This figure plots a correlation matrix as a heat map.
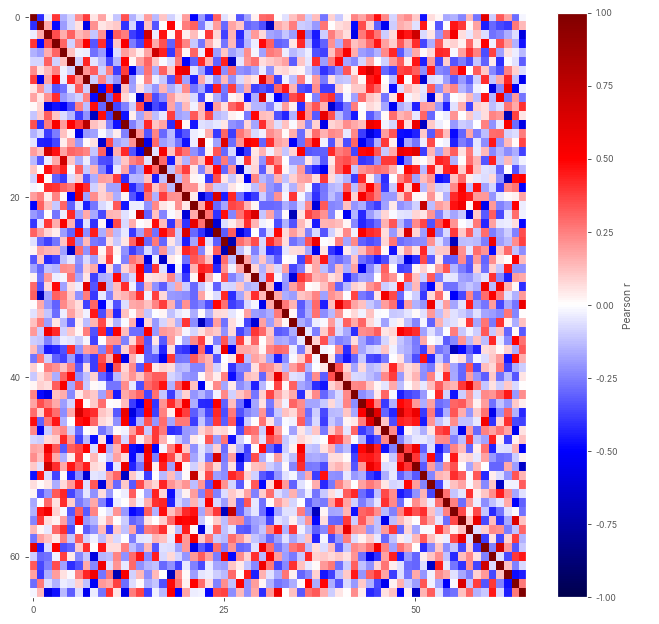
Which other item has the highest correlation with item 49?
24
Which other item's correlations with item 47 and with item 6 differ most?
44
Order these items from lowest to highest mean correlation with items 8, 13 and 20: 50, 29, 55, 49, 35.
29, 35, 50, 49, 55
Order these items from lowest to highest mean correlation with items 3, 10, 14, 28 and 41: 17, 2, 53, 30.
2, 30, 17, 53
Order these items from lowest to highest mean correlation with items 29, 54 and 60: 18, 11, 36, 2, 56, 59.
59, 56, 18, 2, 36, 11
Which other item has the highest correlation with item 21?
51
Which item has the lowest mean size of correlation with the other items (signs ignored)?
33
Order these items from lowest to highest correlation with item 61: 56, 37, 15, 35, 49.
56, 49, 15, 37, 35
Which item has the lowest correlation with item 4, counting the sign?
10
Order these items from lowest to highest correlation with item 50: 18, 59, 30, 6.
18, 59, 30, 6
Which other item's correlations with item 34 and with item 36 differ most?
22
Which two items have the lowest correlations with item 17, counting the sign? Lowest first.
27, 38
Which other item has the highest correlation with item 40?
32
